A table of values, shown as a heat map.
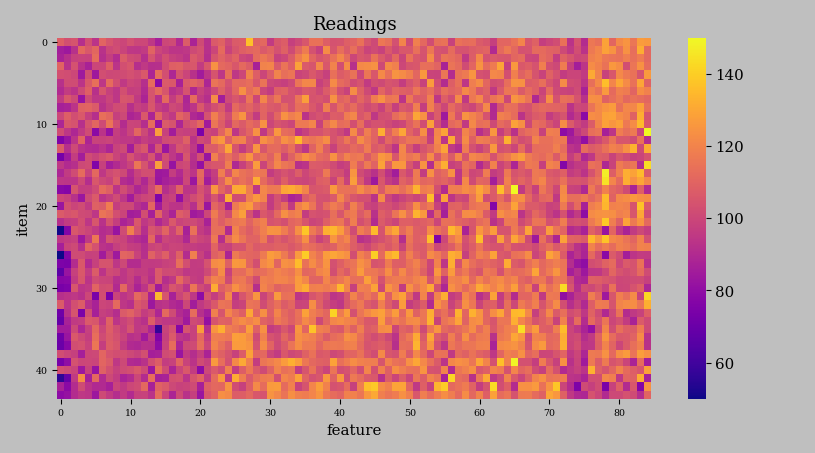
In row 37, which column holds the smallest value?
0
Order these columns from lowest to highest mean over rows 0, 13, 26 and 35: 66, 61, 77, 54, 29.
77, 61, 29, 54, 66
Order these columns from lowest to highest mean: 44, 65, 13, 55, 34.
13, 55, 44, 34, 65
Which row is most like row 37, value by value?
36
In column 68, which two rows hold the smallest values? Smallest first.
24, 7
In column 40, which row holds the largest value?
30
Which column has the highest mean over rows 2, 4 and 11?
84
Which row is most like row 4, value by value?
40
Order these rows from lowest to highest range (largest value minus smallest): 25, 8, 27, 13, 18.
25, 8, 13, 27, 18
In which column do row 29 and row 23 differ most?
58
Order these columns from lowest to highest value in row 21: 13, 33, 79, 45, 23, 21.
13, 45, 21, 23, 33, 79
